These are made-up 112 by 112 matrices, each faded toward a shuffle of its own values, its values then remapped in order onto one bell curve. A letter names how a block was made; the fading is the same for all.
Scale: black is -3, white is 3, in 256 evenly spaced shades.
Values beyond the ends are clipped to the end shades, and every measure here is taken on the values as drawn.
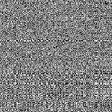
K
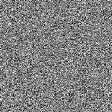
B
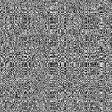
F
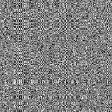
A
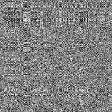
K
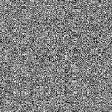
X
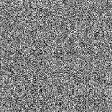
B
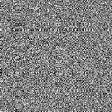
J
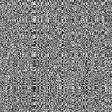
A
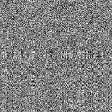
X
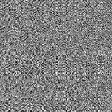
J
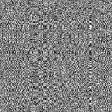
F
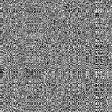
A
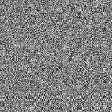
J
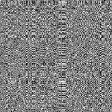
A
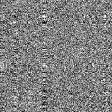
X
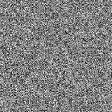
X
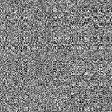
J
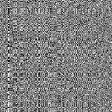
A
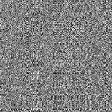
J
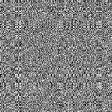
F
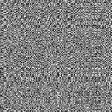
F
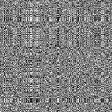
A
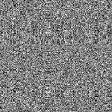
X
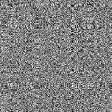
J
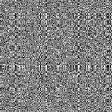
A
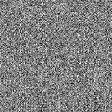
B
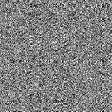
X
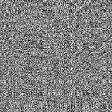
J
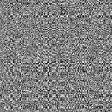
F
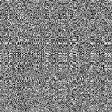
K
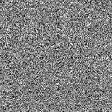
B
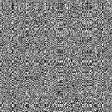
A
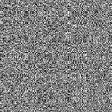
J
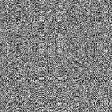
J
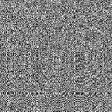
J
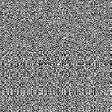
A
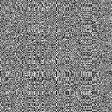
A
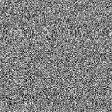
X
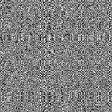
A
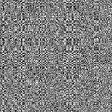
A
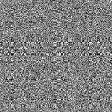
K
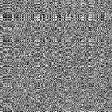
F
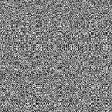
J
